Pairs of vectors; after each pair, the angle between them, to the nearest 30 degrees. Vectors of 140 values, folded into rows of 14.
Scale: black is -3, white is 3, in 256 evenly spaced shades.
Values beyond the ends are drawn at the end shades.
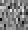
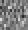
150 degrees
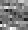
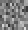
90 degrees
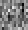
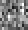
150 degrees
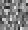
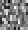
30 degrees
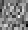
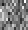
90 degrees
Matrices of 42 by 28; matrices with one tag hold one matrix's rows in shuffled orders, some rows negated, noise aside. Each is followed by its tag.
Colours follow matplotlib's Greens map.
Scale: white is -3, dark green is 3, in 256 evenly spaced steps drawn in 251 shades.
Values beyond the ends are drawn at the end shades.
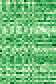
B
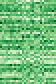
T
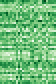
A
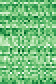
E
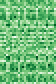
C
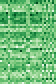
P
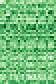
C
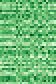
A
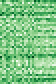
B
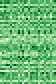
E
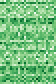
C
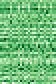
E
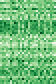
E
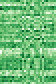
T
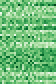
B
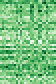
A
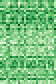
C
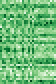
B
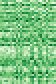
A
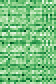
P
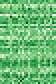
E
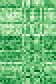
T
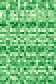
C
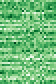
T
